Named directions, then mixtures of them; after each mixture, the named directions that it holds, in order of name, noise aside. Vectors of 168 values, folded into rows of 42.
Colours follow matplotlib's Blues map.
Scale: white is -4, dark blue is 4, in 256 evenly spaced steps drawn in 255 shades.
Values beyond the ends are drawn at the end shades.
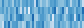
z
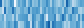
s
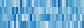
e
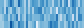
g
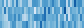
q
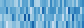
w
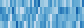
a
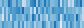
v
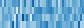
e.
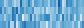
e.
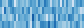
s, v.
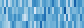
q.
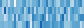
q, s.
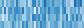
q, v.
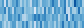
q.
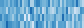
w.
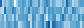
s.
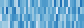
g, w.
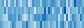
q.
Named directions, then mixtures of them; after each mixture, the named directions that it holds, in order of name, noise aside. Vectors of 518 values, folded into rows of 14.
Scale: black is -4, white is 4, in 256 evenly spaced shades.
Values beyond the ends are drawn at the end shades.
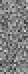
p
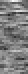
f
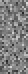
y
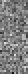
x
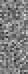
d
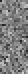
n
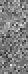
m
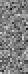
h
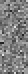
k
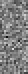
d, h, x.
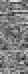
f, h.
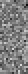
d, n, x.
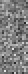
h, k, x.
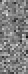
n, x.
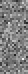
d, f, p.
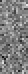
m, n.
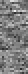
f, h.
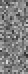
h, y.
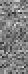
f, k, m.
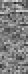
f, x.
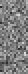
h, p, y.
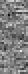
d, f, k.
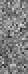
m.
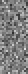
y.
